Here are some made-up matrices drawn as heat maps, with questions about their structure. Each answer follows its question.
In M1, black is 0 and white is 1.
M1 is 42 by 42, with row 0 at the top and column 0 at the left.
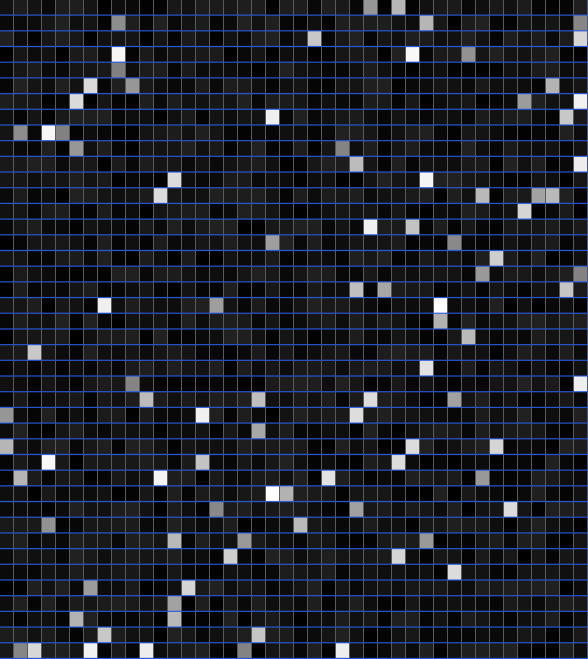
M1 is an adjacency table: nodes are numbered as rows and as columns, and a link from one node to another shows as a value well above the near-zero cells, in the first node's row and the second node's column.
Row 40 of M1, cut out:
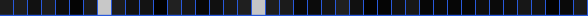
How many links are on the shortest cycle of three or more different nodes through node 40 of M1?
7
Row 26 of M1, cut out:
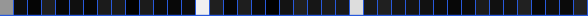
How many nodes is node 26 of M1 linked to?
3
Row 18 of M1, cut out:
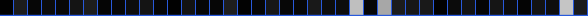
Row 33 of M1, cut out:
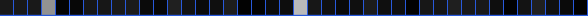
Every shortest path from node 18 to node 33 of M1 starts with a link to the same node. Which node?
node 25
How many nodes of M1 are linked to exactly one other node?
10
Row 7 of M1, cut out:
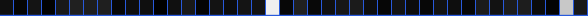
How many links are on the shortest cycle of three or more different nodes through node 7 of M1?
7
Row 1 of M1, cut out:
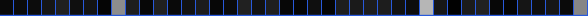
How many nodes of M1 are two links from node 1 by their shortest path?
10
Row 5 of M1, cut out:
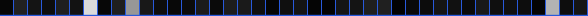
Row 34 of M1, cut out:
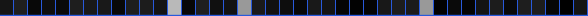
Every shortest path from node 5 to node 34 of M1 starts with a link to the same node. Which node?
node 39
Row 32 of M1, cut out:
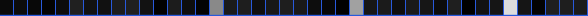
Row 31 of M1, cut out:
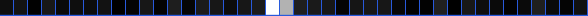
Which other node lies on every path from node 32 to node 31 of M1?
node 19
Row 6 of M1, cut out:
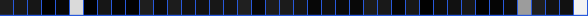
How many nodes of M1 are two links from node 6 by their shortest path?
8
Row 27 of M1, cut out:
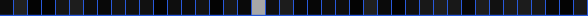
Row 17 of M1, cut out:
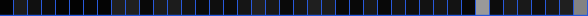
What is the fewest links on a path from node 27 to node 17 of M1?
5
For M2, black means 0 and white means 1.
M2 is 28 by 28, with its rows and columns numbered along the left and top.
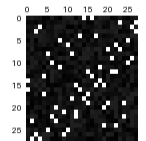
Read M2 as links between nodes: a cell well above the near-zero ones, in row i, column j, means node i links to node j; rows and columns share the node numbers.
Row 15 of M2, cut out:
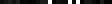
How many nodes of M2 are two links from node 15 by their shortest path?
5
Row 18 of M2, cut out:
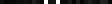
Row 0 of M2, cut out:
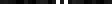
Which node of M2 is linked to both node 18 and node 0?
node 14
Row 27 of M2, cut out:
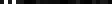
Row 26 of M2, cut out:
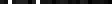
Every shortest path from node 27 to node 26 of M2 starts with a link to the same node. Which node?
node 3
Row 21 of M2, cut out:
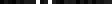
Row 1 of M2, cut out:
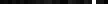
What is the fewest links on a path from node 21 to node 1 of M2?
6
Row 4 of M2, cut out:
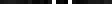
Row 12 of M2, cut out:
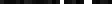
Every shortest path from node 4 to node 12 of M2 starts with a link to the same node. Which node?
node 17
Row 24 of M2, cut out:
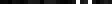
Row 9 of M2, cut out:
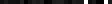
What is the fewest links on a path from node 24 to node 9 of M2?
4
